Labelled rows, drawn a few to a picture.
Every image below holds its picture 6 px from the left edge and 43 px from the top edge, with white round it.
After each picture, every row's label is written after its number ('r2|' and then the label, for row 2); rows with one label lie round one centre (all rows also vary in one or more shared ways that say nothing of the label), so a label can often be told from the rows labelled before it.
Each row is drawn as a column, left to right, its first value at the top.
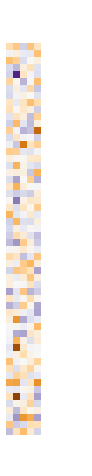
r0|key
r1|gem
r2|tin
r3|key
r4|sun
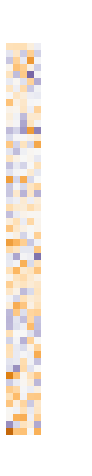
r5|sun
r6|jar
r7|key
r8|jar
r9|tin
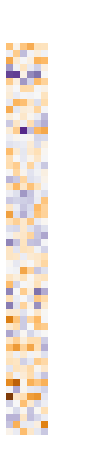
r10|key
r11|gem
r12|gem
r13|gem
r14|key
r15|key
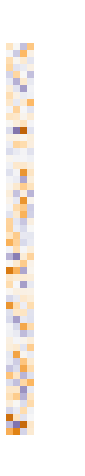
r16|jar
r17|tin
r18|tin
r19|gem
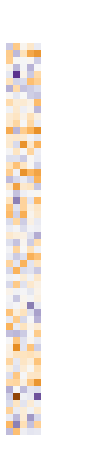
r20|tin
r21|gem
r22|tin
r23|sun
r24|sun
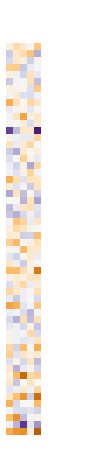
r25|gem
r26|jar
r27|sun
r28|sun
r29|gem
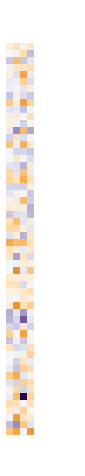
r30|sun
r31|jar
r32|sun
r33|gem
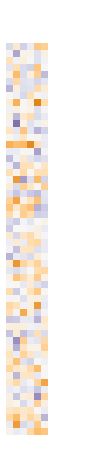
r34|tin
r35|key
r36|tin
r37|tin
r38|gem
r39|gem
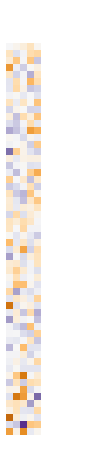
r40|jar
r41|key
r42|sun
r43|jar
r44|sun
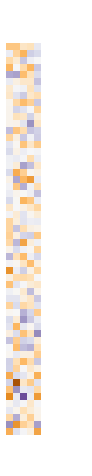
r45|jar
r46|gem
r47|sun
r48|key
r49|tin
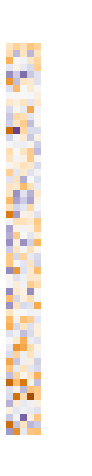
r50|key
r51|gem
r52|gem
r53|key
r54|jar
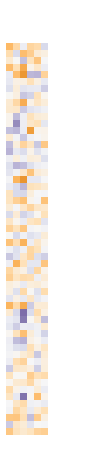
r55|jar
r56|key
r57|sun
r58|sun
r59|jar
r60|tin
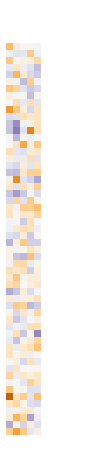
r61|key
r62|key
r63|tin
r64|sun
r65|tin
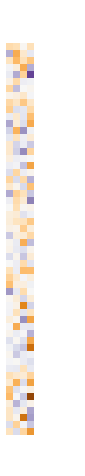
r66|key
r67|jar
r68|jar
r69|gem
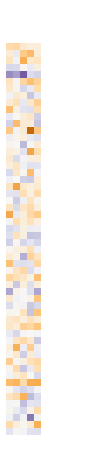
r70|key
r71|gem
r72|jar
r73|sun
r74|key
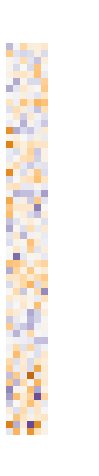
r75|tin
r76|tin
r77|key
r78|sun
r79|gem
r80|key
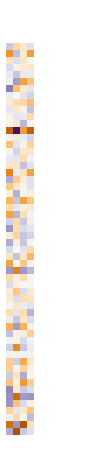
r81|tin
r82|gem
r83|key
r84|sun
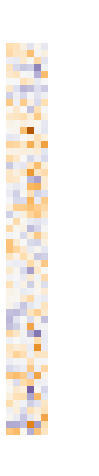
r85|sun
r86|sun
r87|sun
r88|tin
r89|tin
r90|tin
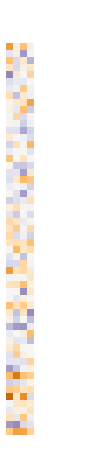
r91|jar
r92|sun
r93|key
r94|sun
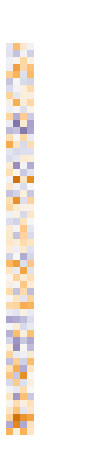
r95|tin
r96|key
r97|jar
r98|key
